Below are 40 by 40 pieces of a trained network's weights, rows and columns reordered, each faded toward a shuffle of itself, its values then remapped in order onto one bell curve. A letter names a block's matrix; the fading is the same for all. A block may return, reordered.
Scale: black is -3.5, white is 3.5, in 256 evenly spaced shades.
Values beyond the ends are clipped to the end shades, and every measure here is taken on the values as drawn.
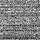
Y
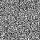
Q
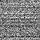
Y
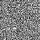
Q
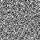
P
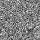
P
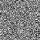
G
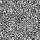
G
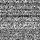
Y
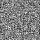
Q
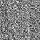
Q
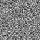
P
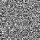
P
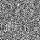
P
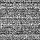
Y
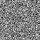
P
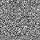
G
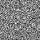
P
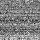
Y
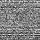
Y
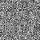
Q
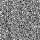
Q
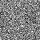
Q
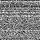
Y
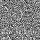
P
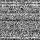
Y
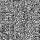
Q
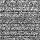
Y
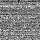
Y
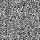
Q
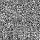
G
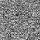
G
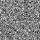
G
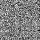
Q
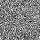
G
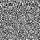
P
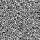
P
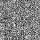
Q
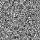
G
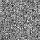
Q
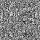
Q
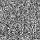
Q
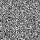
Q
